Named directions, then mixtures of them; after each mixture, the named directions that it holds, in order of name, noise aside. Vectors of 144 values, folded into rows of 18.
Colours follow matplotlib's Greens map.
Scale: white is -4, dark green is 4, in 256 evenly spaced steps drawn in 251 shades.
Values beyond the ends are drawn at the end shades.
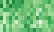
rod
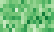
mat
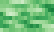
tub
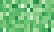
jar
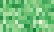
rod, tub.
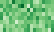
jar, rod.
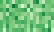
jar.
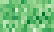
mat.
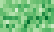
mat, tub.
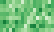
mat, rod.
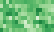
rod, tub.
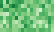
jar, rod.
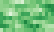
tub.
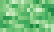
jar, tub.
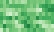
rod, tub.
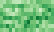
mat, tub.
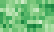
mat, tub.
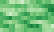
tub.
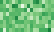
jar.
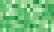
jar, tub.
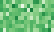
jar.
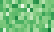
jar.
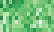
rod.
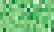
jar.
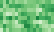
rod, tub.
